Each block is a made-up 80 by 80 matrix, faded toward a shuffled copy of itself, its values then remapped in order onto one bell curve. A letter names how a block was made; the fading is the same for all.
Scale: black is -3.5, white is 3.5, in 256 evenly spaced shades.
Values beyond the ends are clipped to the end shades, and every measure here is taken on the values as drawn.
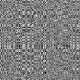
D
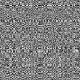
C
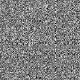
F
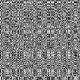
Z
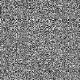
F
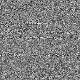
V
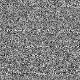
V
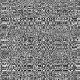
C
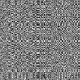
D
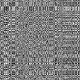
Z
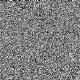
V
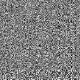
F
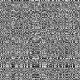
C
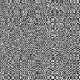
D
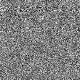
V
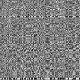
C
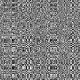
D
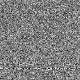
V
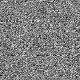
V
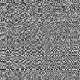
C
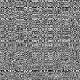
C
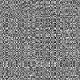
D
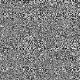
F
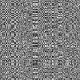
D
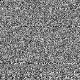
V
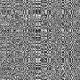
D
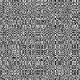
D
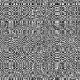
Z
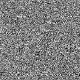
V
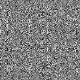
F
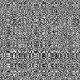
C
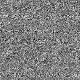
V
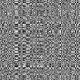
Z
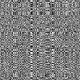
D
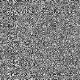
F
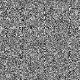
F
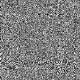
F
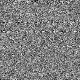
V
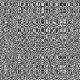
Z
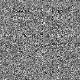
F
